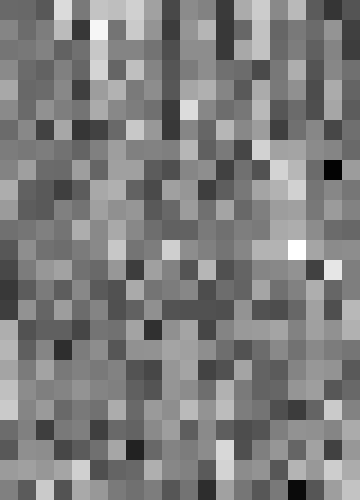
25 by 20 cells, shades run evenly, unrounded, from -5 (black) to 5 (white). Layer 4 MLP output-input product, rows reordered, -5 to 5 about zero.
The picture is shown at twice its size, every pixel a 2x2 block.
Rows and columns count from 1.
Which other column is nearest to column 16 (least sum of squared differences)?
7
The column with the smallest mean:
10
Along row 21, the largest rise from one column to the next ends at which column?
19
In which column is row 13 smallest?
1
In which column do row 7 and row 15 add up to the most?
8
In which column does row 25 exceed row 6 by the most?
20
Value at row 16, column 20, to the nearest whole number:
2
